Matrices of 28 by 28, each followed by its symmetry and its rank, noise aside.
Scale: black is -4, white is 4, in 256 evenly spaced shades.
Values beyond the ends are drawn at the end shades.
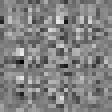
no symmetry, rank four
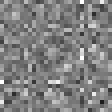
symmetric, rank five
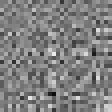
symmetric, rank four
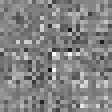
symmetric, rank five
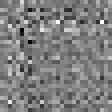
no symmetry, rank four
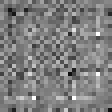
symmetric, rank five
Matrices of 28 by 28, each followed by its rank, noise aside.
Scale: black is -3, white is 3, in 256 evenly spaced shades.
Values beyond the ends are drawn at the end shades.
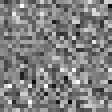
eight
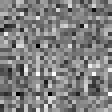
five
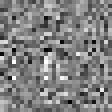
four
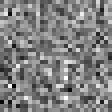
six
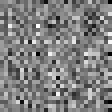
five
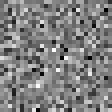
eight
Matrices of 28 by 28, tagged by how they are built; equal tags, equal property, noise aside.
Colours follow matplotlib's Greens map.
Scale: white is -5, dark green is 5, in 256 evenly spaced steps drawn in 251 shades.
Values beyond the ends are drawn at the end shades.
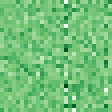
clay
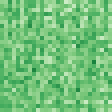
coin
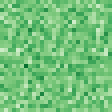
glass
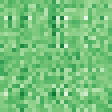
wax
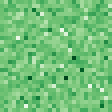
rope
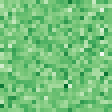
clay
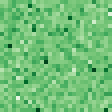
rope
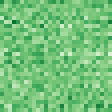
wax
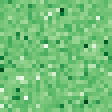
rope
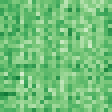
coin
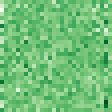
clay
